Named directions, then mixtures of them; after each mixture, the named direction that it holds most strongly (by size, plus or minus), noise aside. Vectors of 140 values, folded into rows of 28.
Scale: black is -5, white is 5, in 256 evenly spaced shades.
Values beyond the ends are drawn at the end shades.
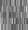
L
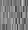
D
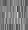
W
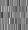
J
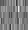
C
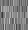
J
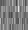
C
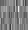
C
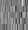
D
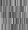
L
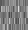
C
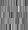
C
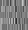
D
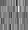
C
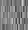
D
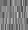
W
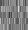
C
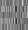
D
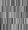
L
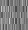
J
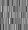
J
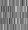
J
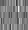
C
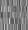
J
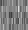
C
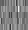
C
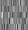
J
